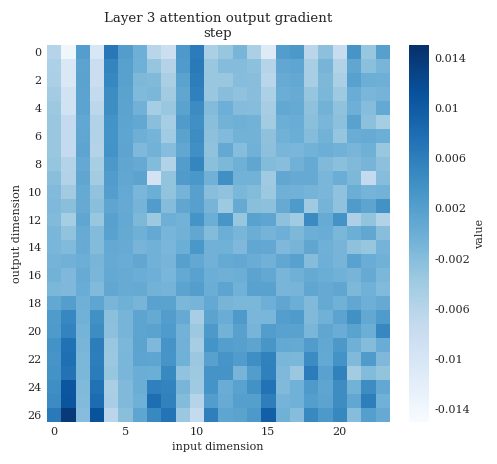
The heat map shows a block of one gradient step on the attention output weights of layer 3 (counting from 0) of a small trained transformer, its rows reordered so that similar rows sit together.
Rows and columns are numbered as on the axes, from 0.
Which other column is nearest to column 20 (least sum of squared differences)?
18
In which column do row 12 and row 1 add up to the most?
10
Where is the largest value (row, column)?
26, 1
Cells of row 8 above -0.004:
21
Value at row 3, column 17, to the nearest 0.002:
0
